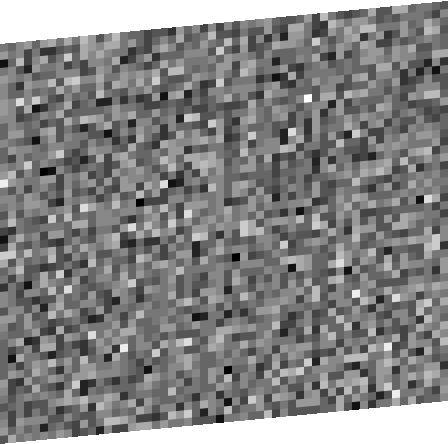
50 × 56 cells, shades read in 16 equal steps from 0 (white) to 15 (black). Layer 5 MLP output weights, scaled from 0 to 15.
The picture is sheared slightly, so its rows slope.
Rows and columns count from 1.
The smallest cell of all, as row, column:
11, 39
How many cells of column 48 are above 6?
36
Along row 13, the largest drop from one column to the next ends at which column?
27
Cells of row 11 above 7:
35
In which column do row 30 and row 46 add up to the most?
30
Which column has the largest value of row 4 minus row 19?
16
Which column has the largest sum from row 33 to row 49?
2
